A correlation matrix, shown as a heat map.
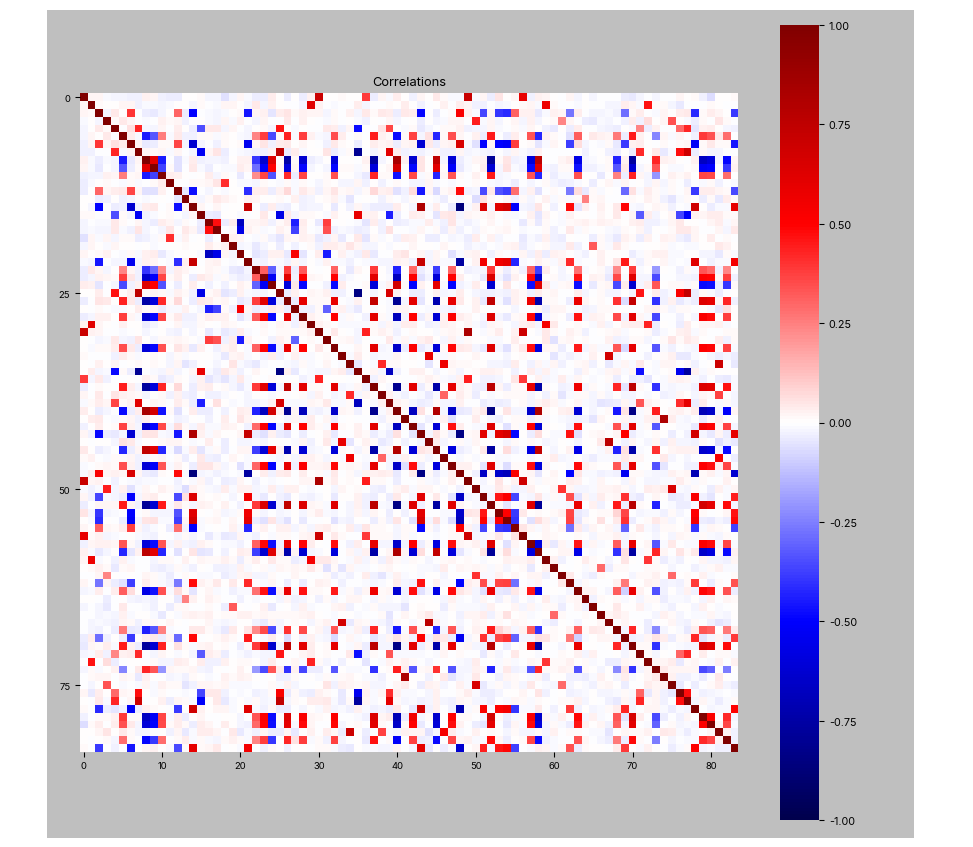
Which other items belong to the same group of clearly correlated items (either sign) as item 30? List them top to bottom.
0, 36, 49, 56
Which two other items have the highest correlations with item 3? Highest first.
50, 75
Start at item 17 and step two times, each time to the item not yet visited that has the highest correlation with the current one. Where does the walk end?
31
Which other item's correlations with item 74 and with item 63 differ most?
41
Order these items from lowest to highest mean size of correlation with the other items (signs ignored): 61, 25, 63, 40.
61, 25, 63, 40
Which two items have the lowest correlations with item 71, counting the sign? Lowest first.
35, 15
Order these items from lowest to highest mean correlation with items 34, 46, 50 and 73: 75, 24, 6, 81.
6, 24, 75, 81
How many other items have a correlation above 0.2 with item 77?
6
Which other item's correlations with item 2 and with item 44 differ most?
67
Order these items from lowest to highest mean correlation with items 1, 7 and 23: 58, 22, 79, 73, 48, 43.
58, 73, 43, 48, 22, 79
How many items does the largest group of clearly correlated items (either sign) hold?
25
